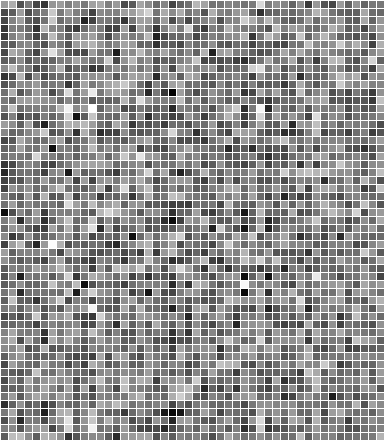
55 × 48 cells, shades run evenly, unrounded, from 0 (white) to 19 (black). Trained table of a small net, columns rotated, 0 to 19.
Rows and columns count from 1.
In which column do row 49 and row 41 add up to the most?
30
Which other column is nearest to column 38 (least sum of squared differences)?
2
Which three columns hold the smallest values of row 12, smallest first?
12, 9, 38
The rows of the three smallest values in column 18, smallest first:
20, 13, 34
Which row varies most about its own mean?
14
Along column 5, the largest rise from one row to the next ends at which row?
41
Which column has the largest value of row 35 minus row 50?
31
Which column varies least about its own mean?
4
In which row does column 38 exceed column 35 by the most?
33
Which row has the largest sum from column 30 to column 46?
19
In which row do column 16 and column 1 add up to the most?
3
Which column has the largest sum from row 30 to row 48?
24
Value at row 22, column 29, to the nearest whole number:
9
